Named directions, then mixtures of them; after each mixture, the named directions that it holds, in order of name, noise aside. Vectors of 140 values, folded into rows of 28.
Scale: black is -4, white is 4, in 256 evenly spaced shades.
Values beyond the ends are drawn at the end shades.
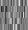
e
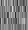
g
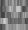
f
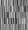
g.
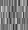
e, g.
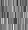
e, f, g.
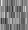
e, f, g.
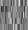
e.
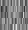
e, f.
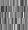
e, g.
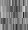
e, f.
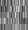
e, f, g.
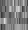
f, g.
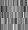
e, f, g.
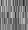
e, g.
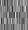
g.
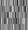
g.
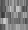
f.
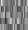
e, f.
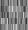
e, f, g.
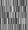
g.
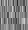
g.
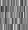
e.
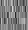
g.
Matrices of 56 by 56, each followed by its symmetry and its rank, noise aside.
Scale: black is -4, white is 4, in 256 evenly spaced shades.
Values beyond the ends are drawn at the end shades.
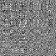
no symmetry, rank seven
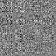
antisymmetric, rank eight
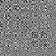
symmetric, rank six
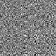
no symmetry, rank seven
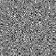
no symmetry, rank eight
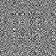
no symmetry, rank seven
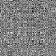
antisymmetric, rank eight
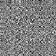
no symmetry, rank seven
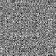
antisymmetric, rank eight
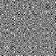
antisymmetric, rank six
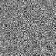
no symmetry, rank seven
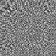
symmetric, rank six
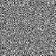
antisymmetric, rank six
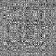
no symmetry, rank seven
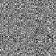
no symmetry, rank seven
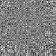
no symmetry, rank seven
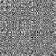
symmetric, rank six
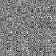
antisymmetric, rank eight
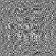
no symmetry, rank six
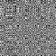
antisymmetric, rank six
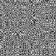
antisymmetric, rank eight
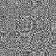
antisymmetric, rank eight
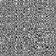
no symmetry, rank eight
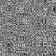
no symmetry, rank six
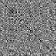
symmetric, rank six
